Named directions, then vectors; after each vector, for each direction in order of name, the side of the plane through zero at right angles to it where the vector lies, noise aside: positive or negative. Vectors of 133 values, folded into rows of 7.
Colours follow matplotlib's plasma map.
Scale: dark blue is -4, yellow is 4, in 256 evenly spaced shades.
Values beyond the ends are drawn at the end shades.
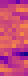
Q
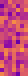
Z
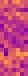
negative, negative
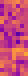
negative, positive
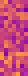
negative, negative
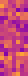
negative, negative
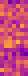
positive, negative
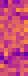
positive, positive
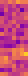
negative, positive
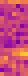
negative, positive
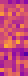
positive, negative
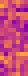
negative, negative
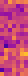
negative, positive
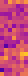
negative, positive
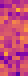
positive, positive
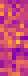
positive, negative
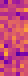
positive, positive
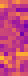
negative, negative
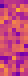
positive, positive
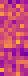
positive, negative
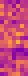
positive, negative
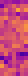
positive, positive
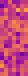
positive, positive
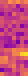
negative, positive
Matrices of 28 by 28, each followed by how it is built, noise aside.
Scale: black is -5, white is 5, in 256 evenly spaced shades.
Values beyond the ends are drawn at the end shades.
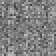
blocks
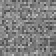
blocks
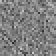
Toeplitz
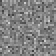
noise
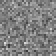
repeating columns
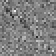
banded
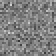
repeating columns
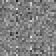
uneven columns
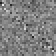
banded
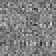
low rank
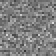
repeating columns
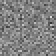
repeating columns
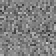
repeating columns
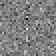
uneven columns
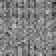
blocks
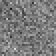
Toeplitz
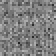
blocks
